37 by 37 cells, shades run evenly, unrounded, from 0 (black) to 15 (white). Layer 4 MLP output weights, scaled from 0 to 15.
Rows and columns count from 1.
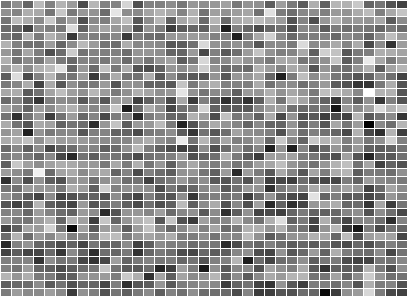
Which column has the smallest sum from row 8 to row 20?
18
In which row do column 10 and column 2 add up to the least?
15
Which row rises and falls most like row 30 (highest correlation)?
10
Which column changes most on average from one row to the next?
34
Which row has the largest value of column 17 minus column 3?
12
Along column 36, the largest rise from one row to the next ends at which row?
7
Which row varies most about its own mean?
29
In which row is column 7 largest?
4
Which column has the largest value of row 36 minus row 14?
31
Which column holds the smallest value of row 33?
23
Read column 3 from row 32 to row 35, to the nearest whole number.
4 8 9 10
